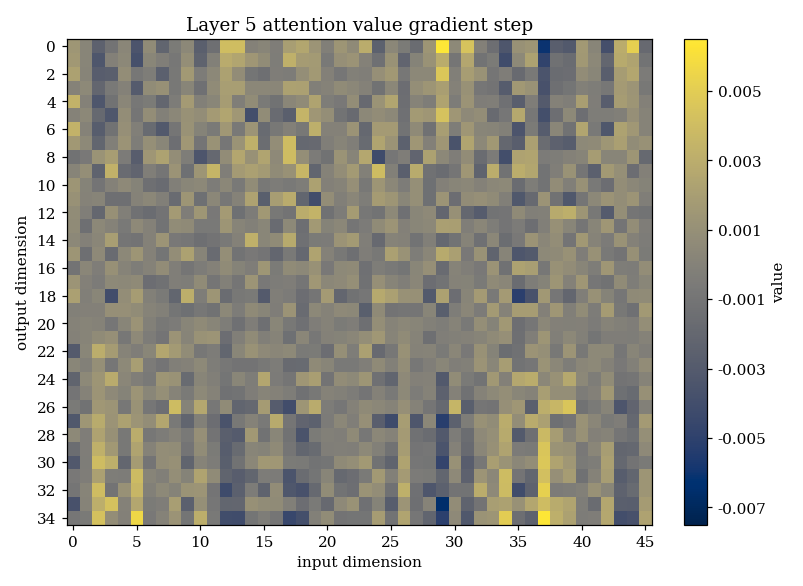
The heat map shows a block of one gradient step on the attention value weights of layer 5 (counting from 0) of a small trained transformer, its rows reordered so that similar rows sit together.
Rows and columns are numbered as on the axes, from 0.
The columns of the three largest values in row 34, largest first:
37, 5, 34
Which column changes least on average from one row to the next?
1
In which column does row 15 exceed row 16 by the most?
29
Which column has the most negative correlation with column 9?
3
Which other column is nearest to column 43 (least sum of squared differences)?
31
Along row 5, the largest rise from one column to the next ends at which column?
18
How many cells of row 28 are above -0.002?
41
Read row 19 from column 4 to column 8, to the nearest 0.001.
0.001 0.001 0 0 -0.001
